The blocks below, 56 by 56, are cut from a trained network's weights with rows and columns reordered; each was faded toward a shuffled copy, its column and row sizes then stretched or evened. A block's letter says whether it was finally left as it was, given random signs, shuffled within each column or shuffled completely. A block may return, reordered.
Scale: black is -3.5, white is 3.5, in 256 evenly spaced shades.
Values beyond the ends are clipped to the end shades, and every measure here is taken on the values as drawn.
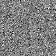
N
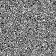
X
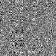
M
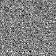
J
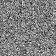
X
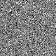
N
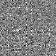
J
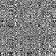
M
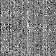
M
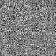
M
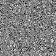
N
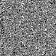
N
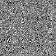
J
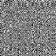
M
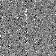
N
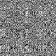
M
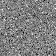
X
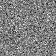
X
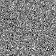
J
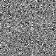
J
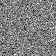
X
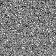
X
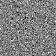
N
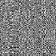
M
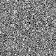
N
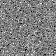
X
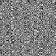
M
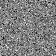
X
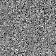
N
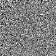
J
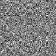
M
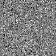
N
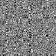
M
